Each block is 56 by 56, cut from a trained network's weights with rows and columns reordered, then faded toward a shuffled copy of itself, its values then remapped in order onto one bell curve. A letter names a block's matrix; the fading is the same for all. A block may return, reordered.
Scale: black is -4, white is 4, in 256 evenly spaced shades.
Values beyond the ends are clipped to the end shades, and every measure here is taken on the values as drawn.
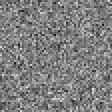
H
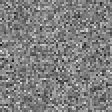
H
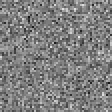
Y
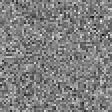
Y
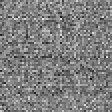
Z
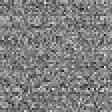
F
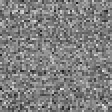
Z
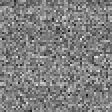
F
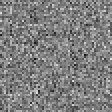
H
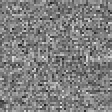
F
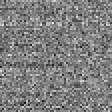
Z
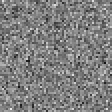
Y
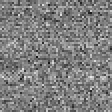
F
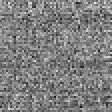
Z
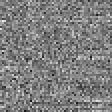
Z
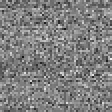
F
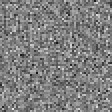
Y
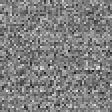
Z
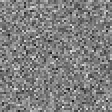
H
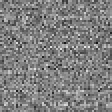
Z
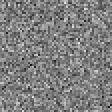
Y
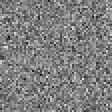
H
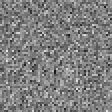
H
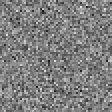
H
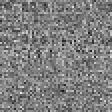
Z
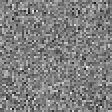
H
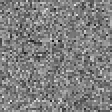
H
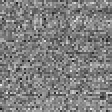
Z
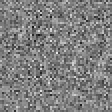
H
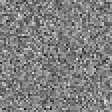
H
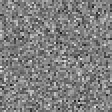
Y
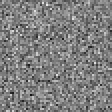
Y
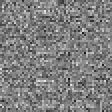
Z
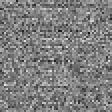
Z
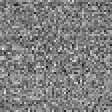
F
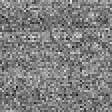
F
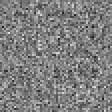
H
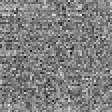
F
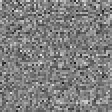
Z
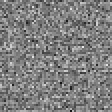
F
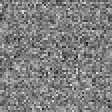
F
